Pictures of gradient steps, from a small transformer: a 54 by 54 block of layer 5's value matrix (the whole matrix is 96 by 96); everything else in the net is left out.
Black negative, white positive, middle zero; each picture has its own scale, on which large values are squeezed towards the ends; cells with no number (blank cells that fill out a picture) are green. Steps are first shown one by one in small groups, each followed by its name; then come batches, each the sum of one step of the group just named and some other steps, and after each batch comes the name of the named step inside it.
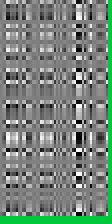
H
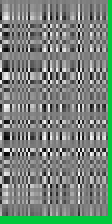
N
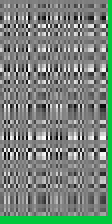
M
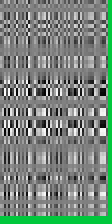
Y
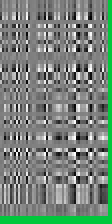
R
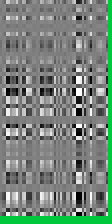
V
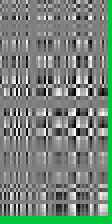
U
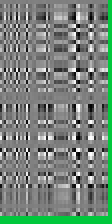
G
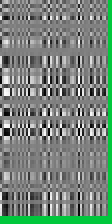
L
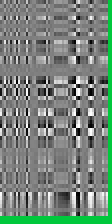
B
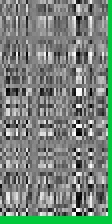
V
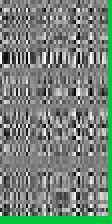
U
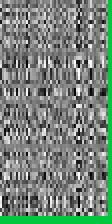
Y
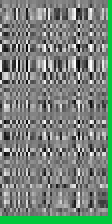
N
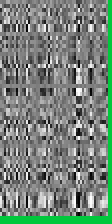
V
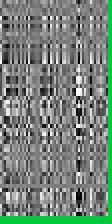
V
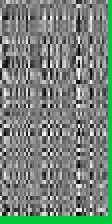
L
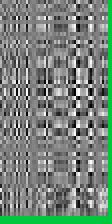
U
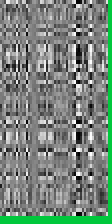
G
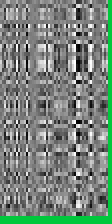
R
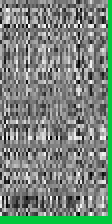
M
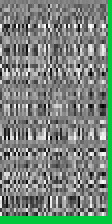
M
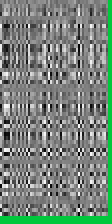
N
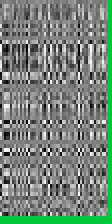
N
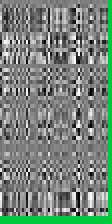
B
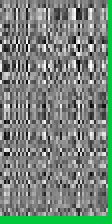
N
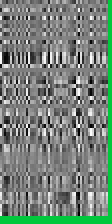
B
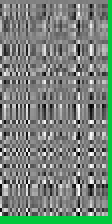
G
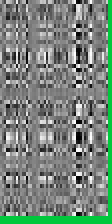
H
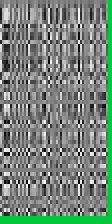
N
